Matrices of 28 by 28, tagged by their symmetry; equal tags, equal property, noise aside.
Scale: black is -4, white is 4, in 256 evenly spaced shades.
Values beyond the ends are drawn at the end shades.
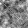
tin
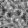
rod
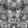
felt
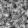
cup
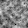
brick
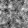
cup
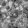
tin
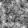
brick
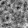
tin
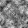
tin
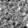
cup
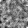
brick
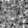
cup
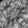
tin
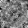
tin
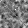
tin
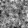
cup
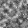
tin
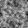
rod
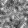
rod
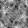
rod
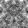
felt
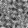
rod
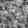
brick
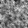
cup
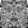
felt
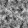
rod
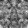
felt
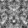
felt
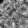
tin
